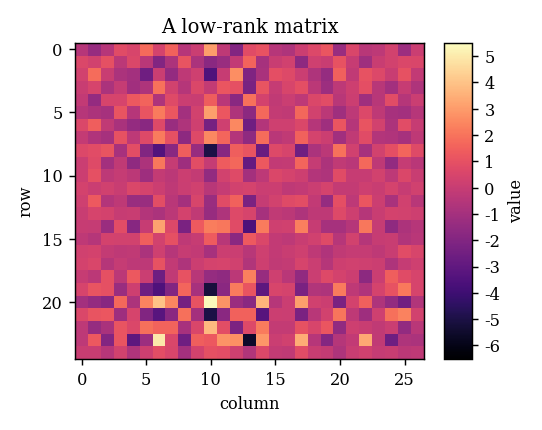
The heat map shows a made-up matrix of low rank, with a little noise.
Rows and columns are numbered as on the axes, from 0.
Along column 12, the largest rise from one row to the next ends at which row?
23
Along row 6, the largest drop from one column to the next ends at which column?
13
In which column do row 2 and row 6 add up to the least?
10
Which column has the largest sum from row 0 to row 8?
12
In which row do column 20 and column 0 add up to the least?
20
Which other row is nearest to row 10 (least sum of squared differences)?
16
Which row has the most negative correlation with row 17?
18
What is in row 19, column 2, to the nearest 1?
1
